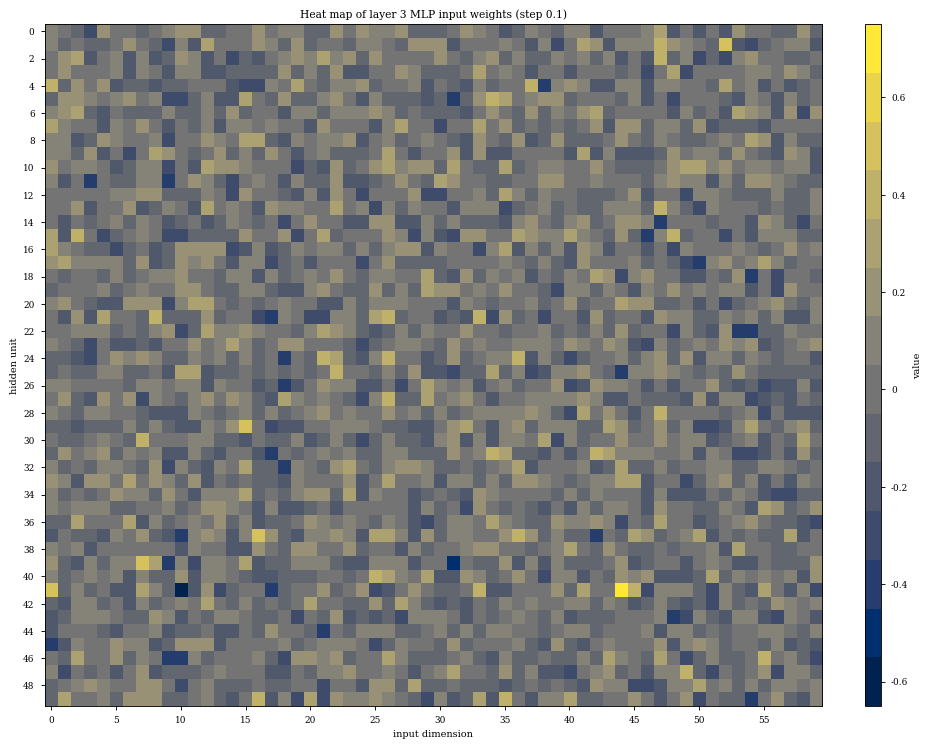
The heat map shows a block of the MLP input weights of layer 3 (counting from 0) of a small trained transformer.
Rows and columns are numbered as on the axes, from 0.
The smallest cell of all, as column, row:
10, 41
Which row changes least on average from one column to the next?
44
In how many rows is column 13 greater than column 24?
29
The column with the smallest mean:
9
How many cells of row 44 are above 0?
17
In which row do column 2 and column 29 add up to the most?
15
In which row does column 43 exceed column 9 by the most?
46
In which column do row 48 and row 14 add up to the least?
47
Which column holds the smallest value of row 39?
31
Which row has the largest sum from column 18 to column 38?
37
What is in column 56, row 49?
0.2
